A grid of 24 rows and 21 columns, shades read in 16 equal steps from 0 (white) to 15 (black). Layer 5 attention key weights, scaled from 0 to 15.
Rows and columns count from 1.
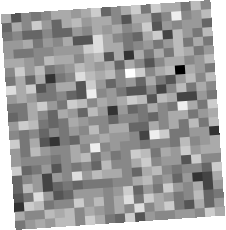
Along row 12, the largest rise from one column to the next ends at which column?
11
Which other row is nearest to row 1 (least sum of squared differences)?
17
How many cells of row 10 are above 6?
14
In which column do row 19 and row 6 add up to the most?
13
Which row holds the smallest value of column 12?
22
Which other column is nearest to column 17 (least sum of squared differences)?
8
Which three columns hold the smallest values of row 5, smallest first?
10, 9, 18
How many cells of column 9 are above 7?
4
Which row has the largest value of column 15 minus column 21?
7
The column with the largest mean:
5
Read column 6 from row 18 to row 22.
7 7 8 9 7
